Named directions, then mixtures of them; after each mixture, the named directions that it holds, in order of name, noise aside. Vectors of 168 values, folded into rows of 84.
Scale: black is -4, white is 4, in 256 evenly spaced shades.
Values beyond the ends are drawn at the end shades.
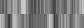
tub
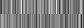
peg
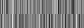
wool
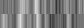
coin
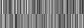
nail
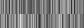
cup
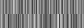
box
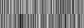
cup, wool.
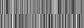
wool.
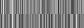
wool.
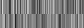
nail.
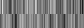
coin, nail, tub.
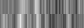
coin.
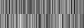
cup.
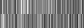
coin, nail, peg.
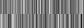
box, peg, tub.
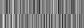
cup, nail, wool.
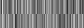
nail.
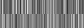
nail.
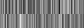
cup.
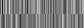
cup, nail.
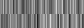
box, coin, nail.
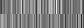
peg.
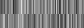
box, coin, peg.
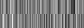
cup, wool.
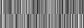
nail, peg.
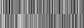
coin, cup, nail.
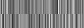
wool.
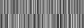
box.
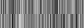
coin, wool.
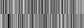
box, tub.
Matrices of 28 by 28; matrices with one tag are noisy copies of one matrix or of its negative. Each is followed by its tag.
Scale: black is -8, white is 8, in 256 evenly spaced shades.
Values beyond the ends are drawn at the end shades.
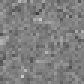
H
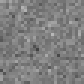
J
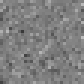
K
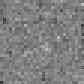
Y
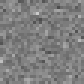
H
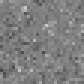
J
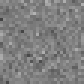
K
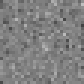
Y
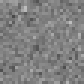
J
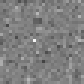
H
